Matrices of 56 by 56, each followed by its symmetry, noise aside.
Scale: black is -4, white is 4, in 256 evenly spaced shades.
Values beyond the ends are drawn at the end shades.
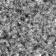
no symmetry.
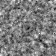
symmetric.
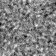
antisymmetric.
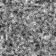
antisymmetric.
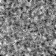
no symmetry.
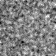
no symmetry.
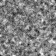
symmetric.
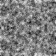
mirrored top to bottom.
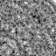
symmetric across the other diagonal.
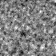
no symmetry.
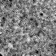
symmetric across the other diagonal.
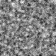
no symmetry.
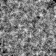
symmetric across the other diagonal.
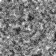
symmetric.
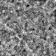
symmetric across the other diagonal.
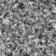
antisymmetric.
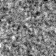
antisymmetric.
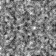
mirrored top to bottom.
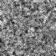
no symmetry.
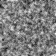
no symmetry.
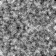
mirrored top to bottom.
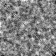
symmetric.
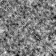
symmetric.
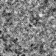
symmetric across the other diagonal.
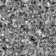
antisymmetric.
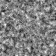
no symmetry.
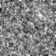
symmetric across the other diagonal.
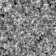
symmetric.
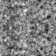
mirrored top to bottom.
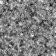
symmetric across the other diagonal.
